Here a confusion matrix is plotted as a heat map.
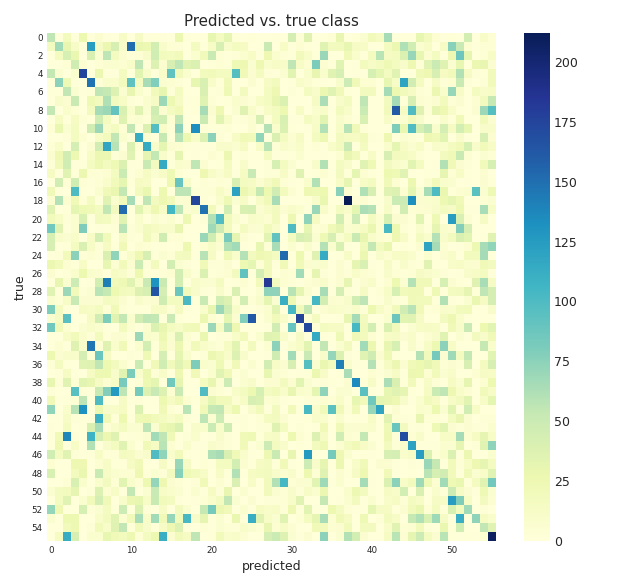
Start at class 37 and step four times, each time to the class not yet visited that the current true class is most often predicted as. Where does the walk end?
55
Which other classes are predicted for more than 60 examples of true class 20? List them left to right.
21, 32, 50
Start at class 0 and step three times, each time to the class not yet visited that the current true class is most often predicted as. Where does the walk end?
50
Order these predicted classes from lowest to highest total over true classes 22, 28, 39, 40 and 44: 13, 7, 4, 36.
4, 36, 7, 13
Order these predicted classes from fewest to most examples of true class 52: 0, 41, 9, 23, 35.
23, 41, 35, 9, 0
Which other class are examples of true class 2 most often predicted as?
51
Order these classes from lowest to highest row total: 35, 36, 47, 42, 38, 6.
42, 47, 6, 38, 35, 36
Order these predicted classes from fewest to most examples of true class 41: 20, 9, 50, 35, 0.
9, 50, 20, 0, 35
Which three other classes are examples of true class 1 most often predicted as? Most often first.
10, 5, 50
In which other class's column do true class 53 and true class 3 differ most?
25
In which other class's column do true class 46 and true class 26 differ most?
32
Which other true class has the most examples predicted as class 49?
34
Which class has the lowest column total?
41
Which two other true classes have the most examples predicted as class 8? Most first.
39, 24
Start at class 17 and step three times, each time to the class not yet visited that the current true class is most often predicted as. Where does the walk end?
16
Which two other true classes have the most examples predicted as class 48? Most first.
17, 35
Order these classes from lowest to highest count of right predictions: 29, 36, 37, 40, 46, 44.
37, 40, 29, 46, 36, 44
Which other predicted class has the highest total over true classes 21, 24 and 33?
29
